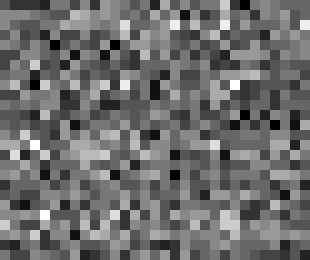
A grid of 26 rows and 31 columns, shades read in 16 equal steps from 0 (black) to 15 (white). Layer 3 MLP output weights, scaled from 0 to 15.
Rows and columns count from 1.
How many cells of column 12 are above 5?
20
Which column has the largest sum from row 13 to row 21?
11
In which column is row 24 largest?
4
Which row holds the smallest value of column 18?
18
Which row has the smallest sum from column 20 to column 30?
13
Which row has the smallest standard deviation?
19
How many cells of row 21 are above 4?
22
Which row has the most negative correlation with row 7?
23
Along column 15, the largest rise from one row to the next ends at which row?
16
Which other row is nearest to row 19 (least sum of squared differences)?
26
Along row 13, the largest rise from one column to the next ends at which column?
31
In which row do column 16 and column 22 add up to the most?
15
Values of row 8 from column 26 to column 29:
11 7 5 7
